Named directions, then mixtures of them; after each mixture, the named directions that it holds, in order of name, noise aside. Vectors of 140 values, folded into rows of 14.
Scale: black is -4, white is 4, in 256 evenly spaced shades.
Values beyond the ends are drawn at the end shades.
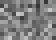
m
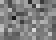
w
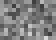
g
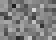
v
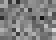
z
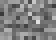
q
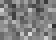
g, m, w.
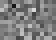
g, m, v.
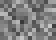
m, v, w.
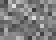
v, z.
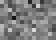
w.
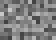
m, q.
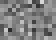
g, m, w.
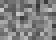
m.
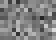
z.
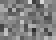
g, w.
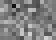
g, m, v.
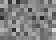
z.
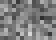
g, z.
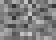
g, q, w.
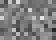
z.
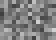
q, z.
